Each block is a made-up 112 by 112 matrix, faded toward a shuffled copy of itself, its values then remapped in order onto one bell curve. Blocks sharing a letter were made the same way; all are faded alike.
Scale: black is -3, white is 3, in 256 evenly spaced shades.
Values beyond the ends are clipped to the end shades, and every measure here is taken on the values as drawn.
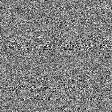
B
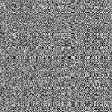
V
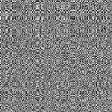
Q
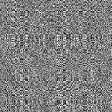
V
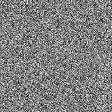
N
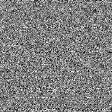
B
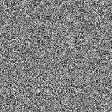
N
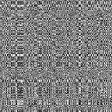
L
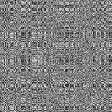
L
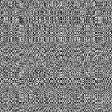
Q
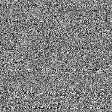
B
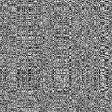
V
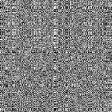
V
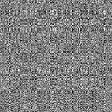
V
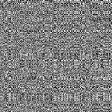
V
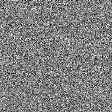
B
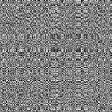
Q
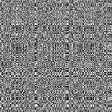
Q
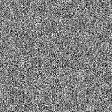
N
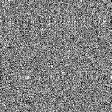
N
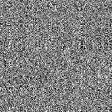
N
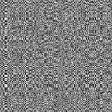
Q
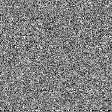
B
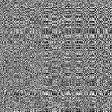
Q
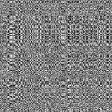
Q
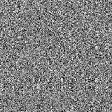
N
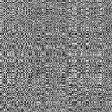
Q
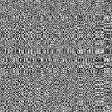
L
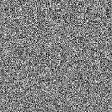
N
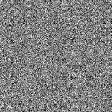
N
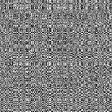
L
